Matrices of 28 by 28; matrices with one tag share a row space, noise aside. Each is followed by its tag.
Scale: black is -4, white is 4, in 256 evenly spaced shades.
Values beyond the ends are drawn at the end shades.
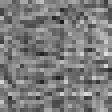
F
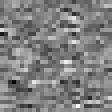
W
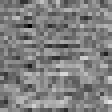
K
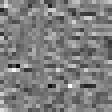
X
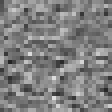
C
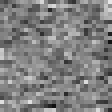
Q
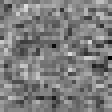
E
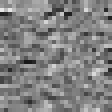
Q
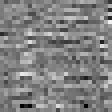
K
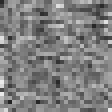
F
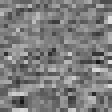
E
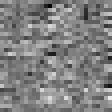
Q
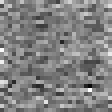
F
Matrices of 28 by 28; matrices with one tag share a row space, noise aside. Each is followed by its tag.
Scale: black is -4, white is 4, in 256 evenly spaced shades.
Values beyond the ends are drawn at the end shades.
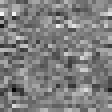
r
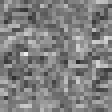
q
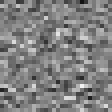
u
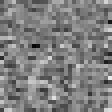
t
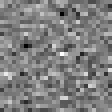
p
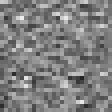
u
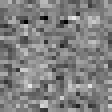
p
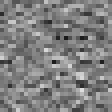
u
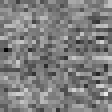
q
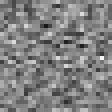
u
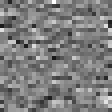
t
